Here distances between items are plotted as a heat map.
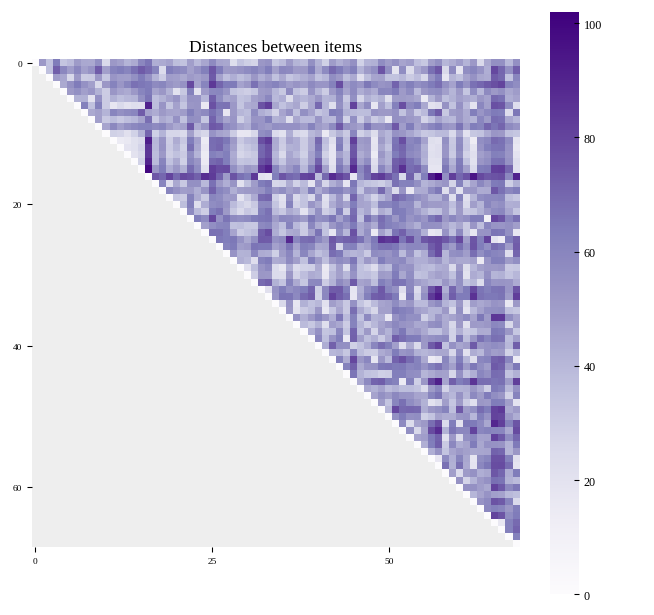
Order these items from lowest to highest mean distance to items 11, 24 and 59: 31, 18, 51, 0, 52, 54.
31, 0, 18, 54, 51, 52
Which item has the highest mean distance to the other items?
16
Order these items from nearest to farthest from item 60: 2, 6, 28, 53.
53, 2, 28, 6
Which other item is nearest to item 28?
63
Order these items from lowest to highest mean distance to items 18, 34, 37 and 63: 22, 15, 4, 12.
4, 12, 22, 15
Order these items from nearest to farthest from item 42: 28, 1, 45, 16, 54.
28, 54, 1, 45, 16
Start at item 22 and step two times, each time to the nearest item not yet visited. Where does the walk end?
46
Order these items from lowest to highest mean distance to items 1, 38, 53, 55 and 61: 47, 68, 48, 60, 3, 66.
60, 48, 47, 68, 3, 66
